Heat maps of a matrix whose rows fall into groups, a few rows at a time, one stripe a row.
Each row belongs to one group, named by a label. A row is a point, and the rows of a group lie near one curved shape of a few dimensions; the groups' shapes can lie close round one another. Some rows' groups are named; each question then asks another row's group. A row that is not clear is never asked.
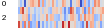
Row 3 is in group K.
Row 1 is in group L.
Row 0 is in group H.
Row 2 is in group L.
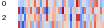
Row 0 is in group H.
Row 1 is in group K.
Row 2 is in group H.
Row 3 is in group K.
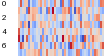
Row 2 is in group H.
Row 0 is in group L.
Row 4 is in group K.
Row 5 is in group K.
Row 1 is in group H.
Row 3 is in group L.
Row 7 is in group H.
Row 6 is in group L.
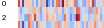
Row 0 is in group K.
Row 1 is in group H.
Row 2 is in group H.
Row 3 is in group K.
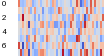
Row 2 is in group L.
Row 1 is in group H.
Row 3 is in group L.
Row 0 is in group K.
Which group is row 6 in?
K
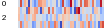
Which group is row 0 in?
L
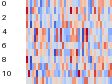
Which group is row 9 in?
K
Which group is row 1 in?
K
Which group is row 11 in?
H
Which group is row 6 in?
H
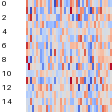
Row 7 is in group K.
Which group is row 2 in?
L
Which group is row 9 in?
L
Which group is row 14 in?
L
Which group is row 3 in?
H
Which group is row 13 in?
H
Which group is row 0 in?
H
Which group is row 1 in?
K
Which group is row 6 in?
K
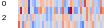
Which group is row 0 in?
L
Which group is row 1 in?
L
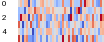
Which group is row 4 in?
L
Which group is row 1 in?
H
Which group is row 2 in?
L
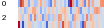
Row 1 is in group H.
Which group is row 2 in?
H
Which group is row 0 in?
L
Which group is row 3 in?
K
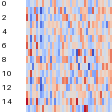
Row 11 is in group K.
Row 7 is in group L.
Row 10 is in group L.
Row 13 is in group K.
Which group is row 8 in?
K
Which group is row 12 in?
L
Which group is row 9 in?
H
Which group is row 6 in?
K
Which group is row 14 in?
K
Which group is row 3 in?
L
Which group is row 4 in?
L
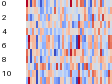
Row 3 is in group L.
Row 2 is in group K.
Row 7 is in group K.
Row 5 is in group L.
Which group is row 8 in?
K
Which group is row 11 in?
L
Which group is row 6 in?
L
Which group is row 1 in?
K
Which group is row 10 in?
L
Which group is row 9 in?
H
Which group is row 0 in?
K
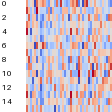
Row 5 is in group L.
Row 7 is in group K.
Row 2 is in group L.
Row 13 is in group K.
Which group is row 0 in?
H
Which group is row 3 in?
K
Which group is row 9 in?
L
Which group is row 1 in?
K
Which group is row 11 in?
H
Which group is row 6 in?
H
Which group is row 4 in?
K
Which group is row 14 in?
L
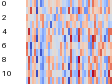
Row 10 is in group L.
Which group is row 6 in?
K
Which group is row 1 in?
L
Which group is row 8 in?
L
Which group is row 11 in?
L
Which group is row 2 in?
H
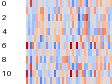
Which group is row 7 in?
H
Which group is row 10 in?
K
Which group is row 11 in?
K
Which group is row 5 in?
L
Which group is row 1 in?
H
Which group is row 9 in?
L
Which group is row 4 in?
H
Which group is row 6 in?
K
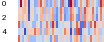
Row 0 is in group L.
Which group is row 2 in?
L
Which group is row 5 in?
K
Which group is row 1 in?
L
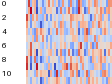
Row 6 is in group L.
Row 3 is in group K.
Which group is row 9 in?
K
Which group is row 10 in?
H
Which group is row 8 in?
K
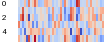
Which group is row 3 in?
K
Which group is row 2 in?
L
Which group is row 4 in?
H
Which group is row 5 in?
H
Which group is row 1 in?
L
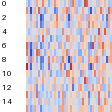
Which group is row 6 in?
K
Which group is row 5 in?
H
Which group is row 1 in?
K
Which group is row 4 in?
H
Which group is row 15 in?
K
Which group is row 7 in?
K
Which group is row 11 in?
H
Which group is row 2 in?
L
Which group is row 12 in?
L
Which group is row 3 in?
L
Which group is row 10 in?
H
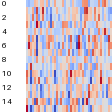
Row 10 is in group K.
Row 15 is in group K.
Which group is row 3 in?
K
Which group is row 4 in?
H
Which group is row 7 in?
L
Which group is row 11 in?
K
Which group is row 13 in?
L
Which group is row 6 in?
L
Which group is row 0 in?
H
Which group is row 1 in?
H
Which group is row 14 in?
H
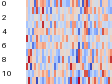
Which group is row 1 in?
H
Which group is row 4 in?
H
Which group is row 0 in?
H
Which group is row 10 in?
H
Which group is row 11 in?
L
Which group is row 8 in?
L
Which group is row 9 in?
K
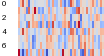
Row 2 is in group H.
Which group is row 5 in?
L
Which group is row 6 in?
L
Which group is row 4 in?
L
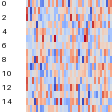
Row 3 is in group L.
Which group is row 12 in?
H
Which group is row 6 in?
H
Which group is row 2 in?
K
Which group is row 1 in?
K
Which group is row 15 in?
L
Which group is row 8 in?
H
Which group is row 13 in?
H
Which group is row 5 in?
H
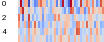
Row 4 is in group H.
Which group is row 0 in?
L
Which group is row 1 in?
L
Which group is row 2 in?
K
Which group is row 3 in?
H
